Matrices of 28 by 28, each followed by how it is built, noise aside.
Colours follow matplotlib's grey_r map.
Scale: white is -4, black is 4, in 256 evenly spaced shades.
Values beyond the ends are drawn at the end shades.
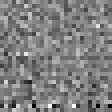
uneven rows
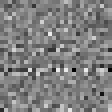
uneven rows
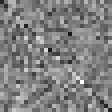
diagonal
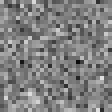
noise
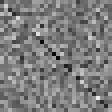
diagonal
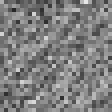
Hankel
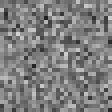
noise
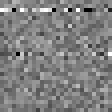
uneven rows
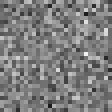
noise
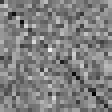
diagonal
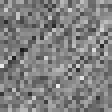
Hankel
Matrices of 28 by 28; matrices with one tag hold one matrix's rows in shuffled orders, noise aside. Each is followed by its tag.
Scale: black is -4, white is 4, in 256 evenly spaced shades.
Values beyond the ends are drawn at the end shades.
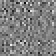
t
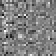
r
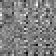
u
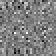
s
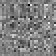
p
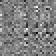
u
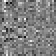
r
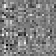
r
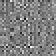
t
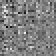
r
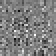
s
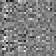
r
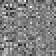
r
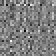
t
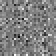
s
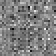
p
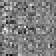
r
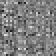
r
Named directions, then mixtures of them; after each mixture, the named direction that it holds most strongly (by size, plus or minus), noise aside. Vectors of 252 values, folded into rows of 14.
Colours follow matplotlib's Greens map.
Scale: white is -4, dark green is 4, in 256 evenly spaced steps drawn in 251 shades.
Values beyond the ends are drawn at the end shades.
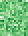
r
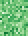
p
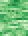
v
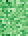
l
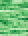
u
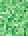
r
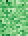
l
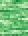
u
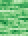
u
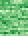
u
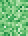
p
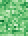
r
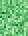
p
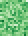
r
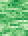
v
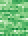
u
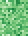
l
